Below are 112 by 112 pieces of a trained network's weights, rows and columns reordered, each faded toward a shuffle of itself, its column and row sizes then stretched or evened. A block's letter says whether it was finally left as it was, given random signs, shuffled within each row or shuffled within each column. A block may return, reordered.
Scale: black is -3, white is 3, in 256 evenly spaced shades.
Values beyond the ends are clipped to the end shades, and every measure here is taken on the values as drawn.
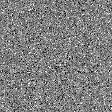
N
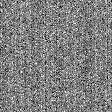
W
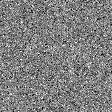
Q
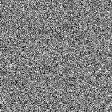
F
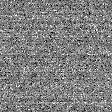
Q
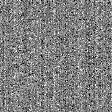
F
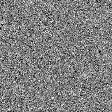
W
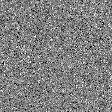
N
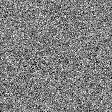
Q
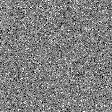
Q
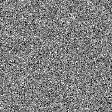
W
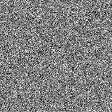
N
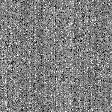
W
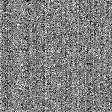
F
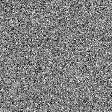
Q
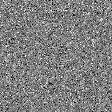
N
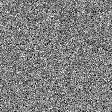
Q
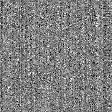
F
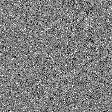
N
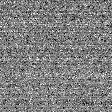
Q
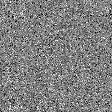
N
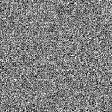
F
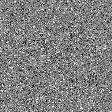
N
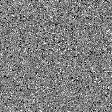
N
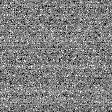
Q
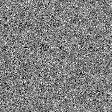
N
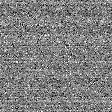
Q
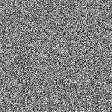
F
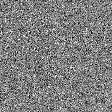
N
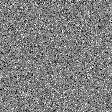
Q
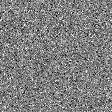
Q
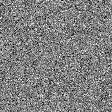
Q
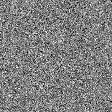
W
